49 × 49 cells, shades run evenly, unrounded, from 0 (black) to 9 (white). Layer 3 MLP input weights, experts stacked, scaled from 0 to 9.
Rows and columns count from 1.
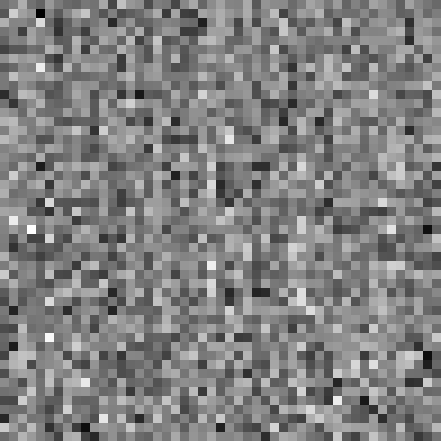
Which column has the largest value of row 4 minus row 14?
32
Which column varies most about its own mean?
6
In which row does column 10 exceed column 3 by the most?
43
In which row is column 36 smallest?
14
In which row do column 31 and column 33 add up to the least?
12
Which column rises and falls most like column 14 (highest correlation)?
48
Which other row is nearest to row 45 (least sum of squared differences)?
37
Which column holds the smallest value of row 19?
5
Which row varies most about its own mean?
40
